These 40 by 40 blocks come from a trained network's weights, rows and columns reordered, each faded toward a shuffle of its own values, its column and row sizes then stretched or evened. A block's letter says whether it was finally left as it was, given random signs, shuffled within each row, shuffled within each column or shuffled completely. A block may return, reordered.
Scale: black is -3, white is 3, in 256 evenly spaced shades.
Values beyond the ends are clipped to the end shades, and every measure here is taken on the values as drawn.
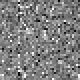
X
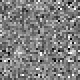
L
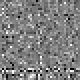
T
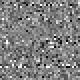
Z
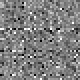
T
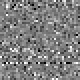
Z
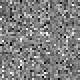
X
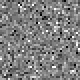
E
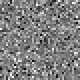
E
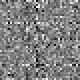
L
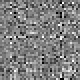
T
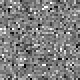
Z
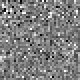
Z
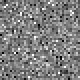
E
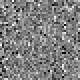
X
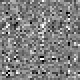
T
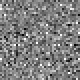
Z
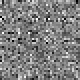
T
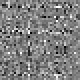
T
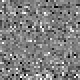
Z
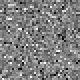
E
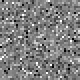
E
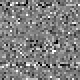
Z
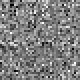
L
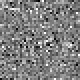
Z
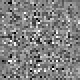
L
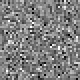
X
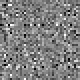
T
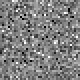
E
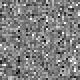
X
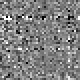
L
